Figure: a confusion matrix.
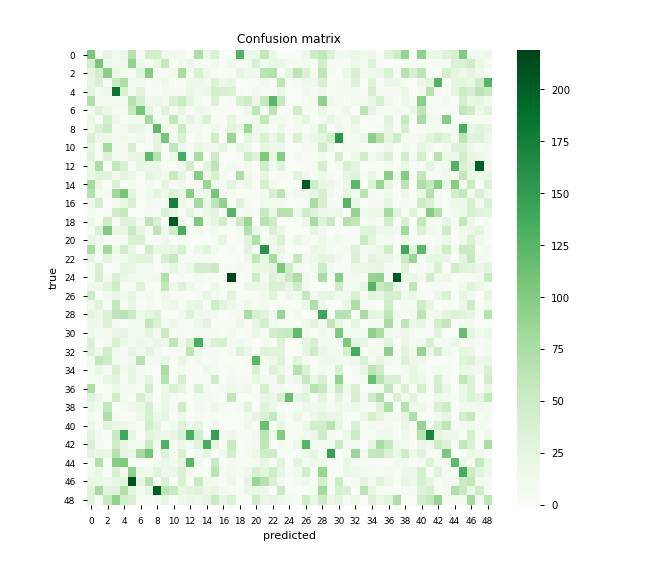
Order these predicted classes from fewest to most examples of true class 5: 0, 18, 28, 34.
34, 18, 0, 28
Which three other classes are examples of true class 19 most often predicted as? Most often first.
11, 2, 38
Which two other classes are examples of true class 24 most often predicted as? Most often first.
17, 37
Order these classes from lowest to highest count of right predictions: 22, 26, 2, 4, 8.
4, 26, 22, 2, 8
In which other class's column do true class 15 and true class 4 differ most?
3
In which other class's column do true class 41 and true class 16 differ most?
10
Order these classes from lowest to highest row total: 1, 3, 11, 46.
1, 3, 46, 11
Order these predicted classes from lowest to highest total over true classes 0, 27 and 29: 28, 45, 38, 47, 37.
47, 37, 28, 45, 38
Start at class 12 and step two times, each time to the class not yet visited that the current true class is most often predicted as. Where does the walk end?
8
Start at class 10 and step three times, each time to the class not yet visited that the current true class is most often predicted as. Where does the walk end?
43
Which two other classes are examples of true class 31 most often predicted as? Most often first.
13, 10
